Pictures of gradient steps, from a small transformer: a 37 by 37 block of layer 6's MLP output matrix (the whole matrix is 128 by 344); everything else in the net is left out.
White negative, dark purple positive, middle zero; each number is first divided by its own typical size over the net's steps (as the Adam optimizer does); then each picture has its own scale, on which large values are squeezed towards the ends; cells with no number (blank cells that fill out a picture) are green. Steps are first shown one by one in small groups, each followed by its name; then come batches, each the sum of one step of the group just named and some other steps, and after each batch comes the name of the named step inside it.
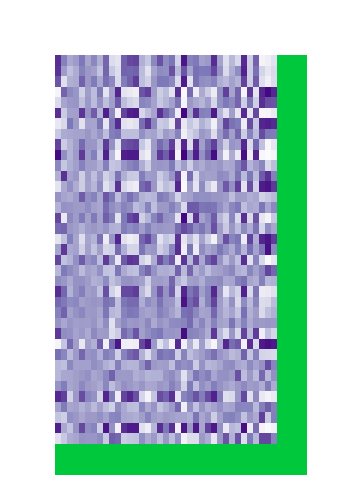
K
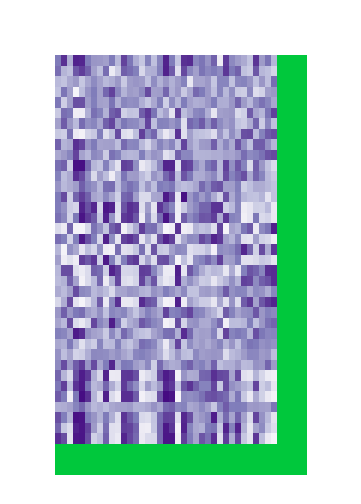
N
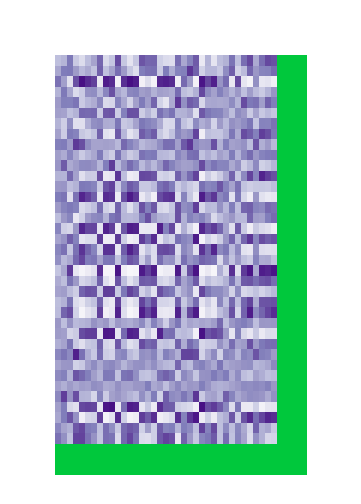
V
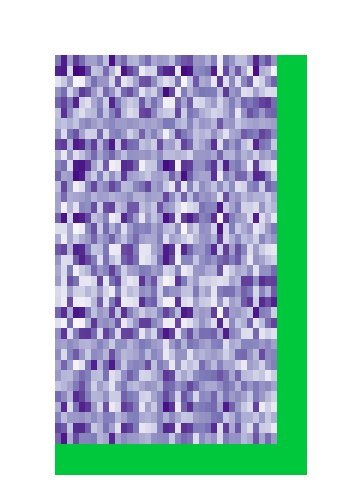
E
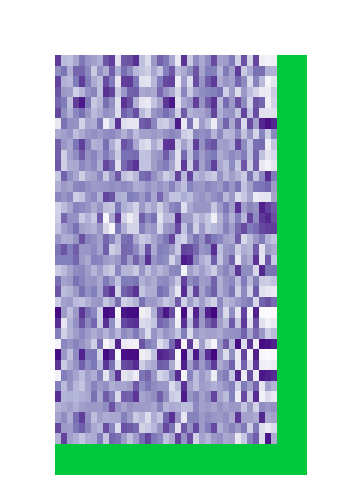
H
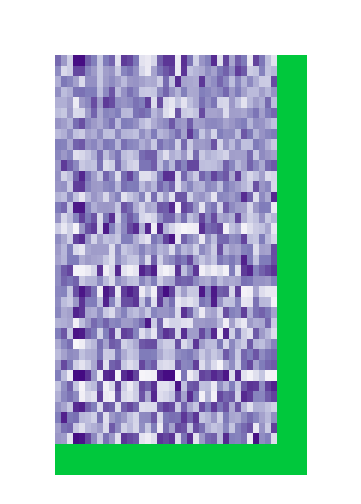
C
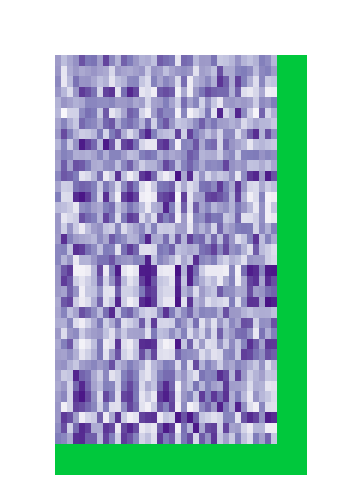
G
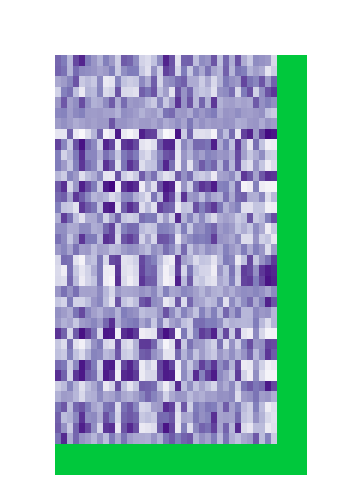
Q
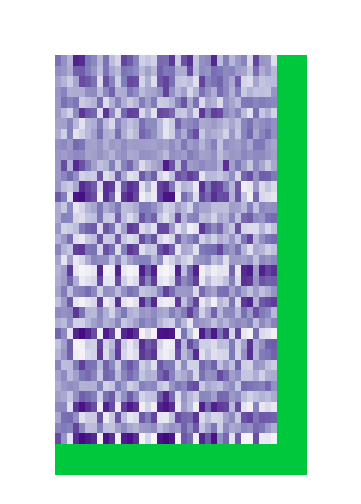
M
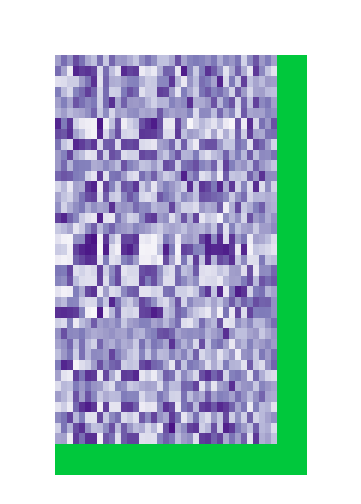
E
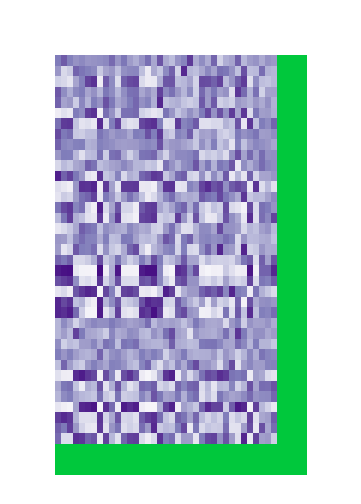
C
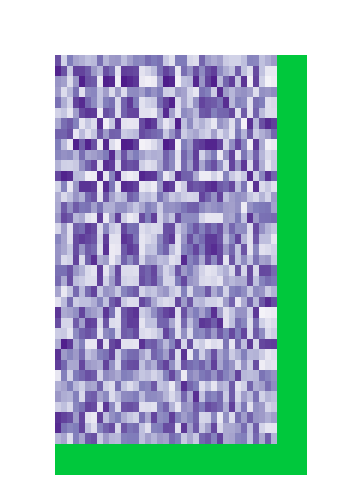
H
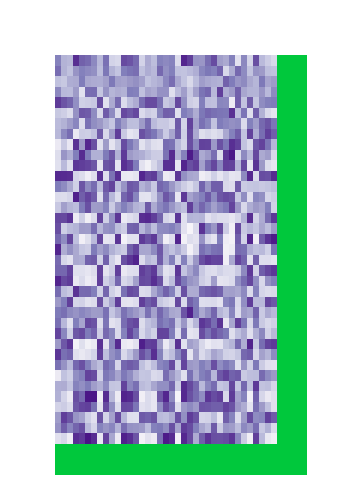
M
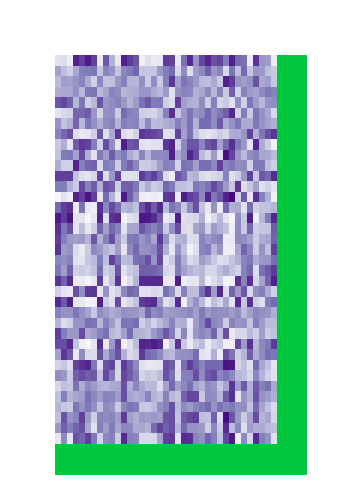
Q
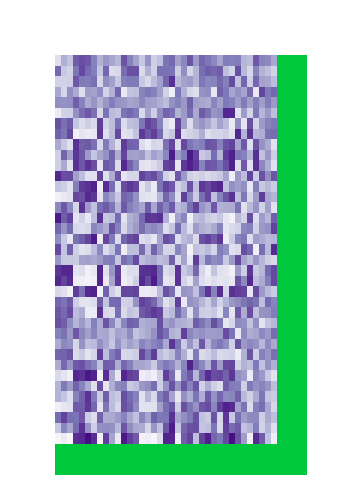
N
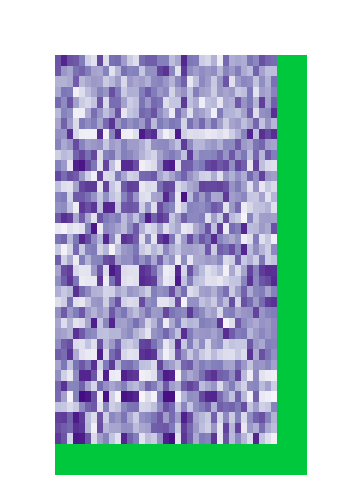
N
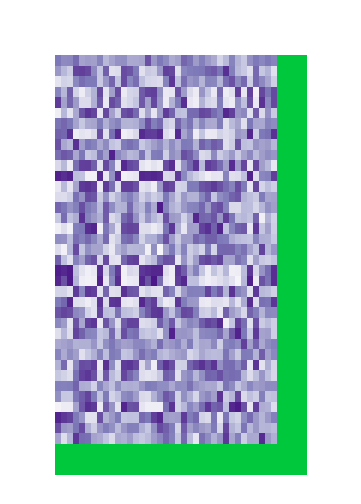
N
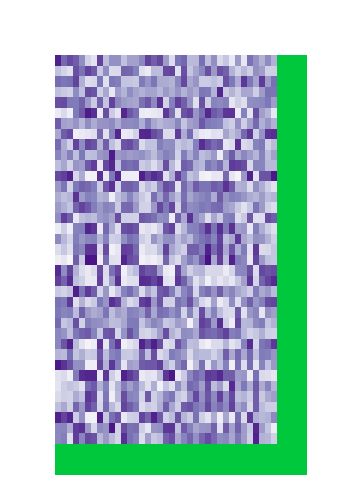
Q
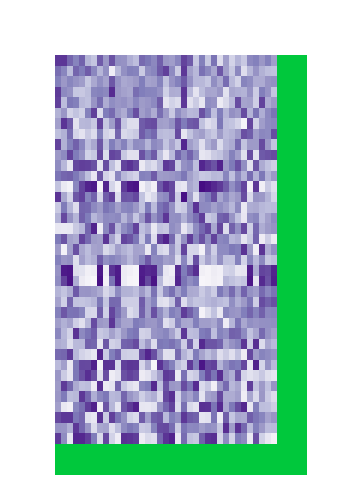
N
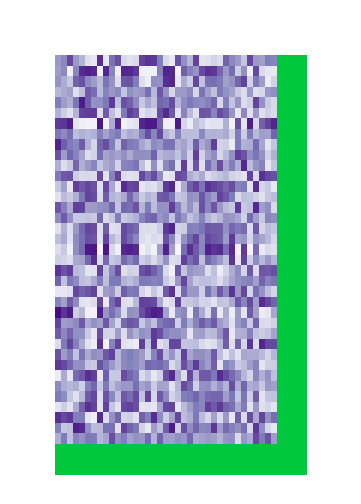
H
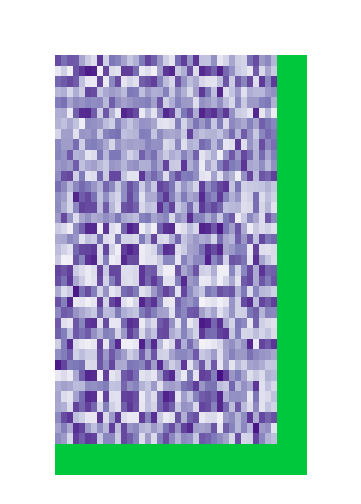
M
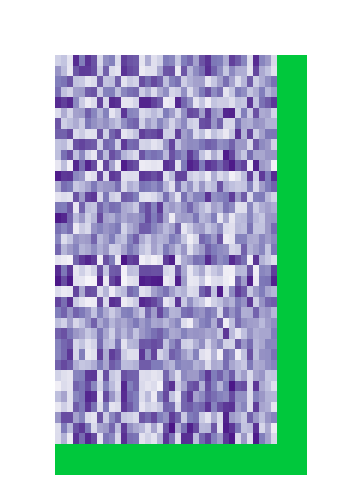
E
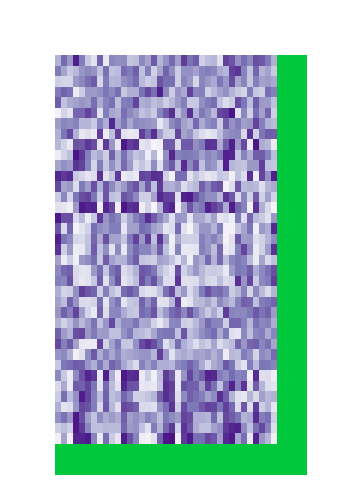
N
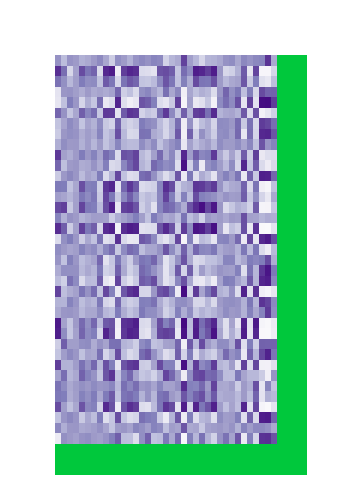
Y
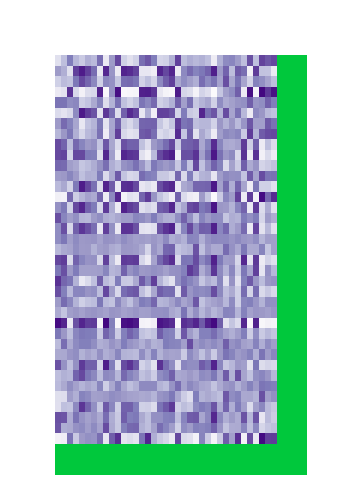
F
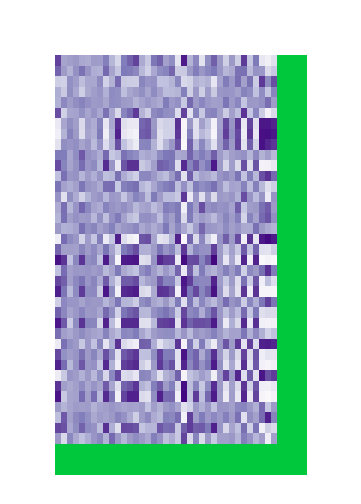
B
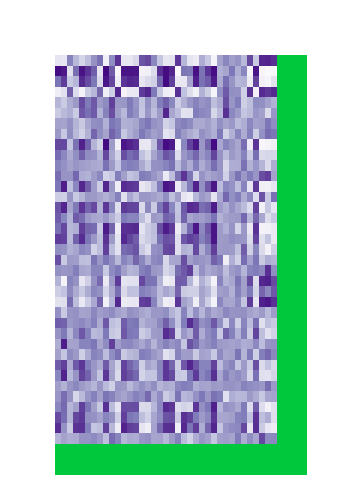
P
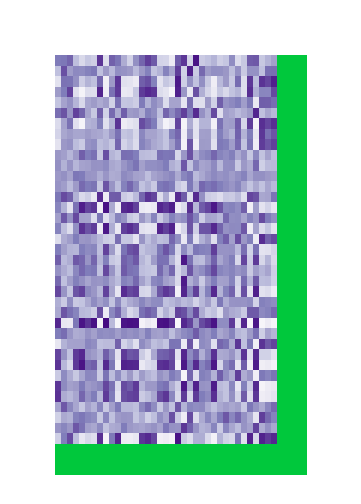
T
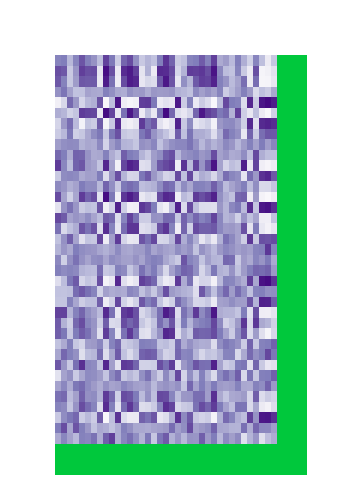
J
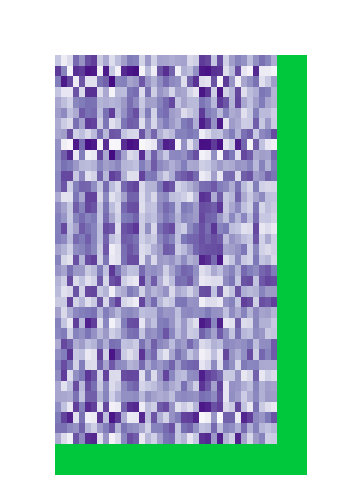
P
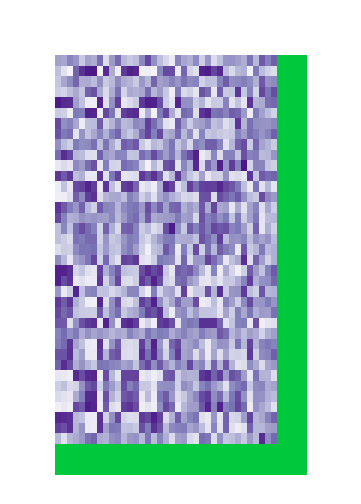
F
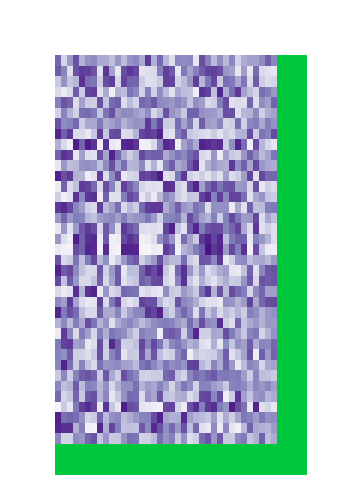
P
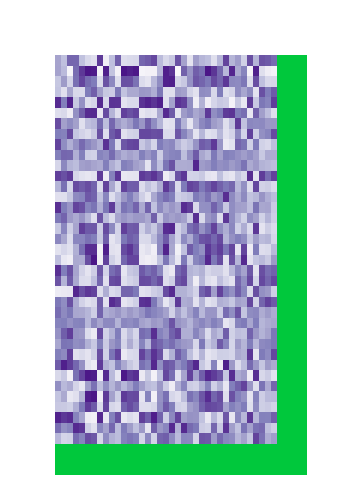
P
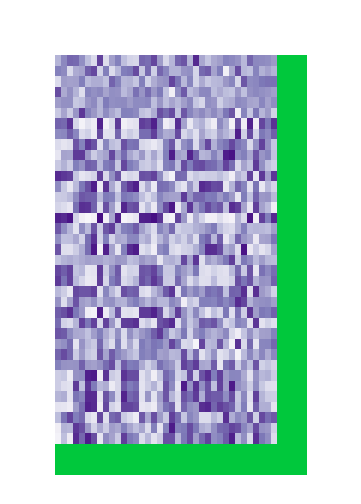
T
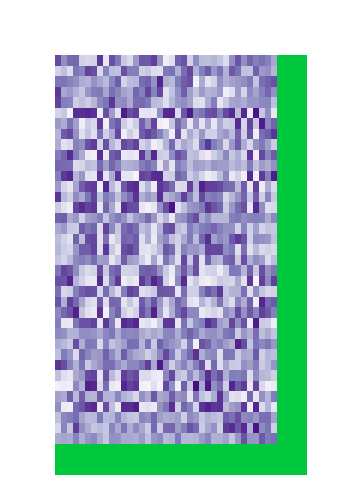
T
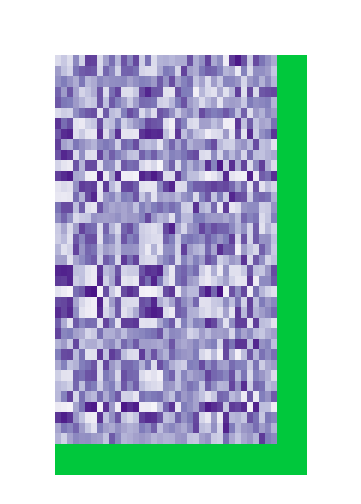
F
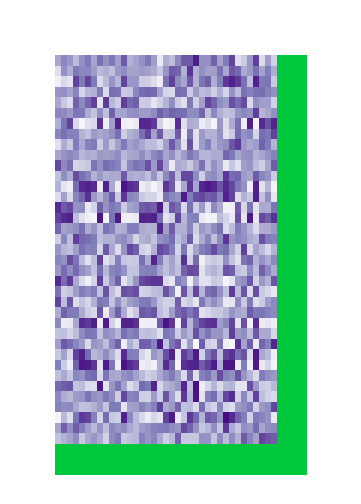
T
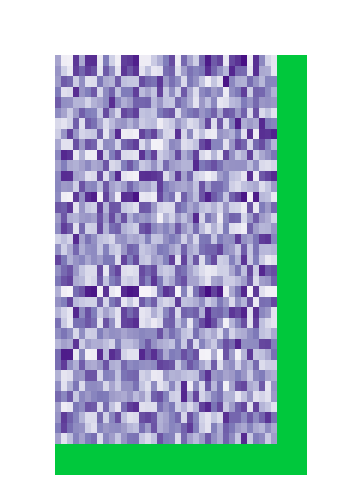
B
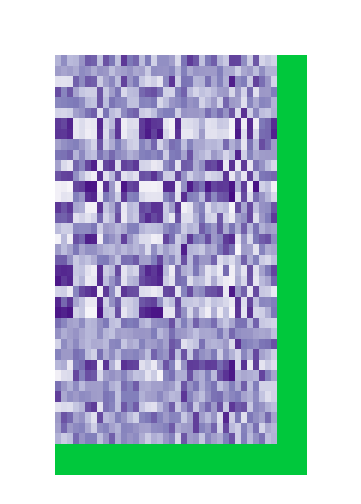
B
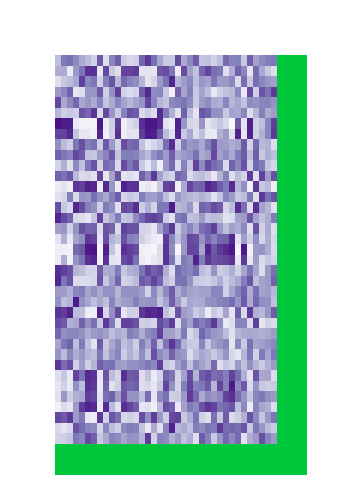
F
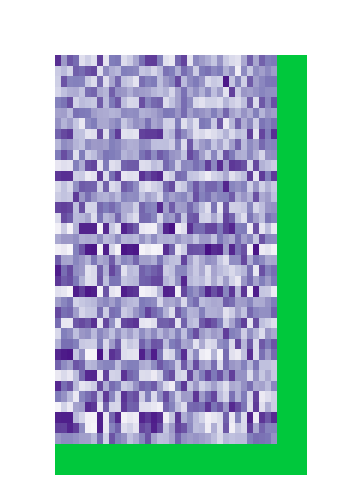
T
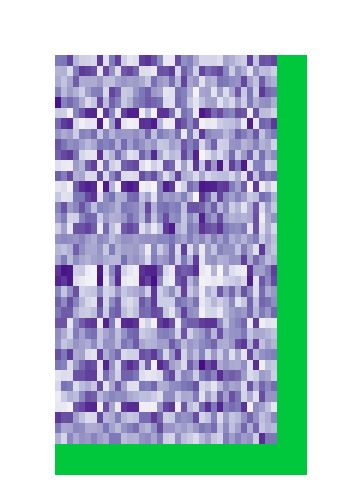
F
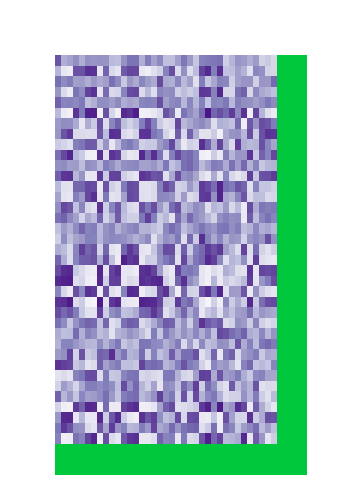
B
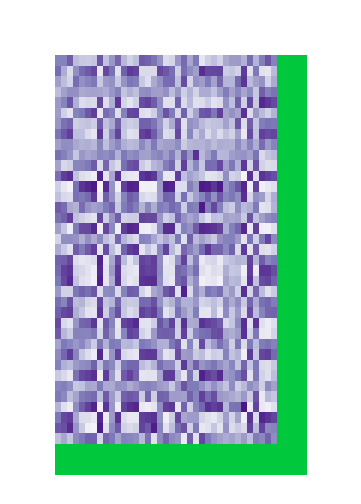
Y
